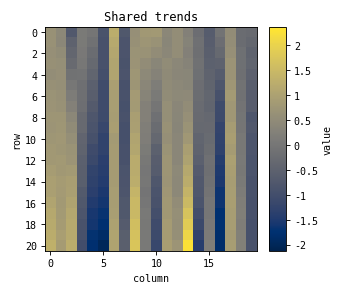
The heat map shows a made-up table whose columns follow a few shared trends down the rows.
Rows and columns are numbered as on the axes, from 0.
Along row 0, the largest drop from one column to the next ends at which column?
7
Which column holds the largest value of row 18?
13
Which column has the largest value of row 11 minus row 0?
2
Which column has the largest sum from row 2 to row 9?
6
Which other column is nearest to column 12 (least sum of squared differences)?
11
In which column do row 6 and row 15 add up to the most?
8
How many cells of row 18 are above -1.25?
17
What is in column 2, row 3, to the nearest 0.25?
-0.25
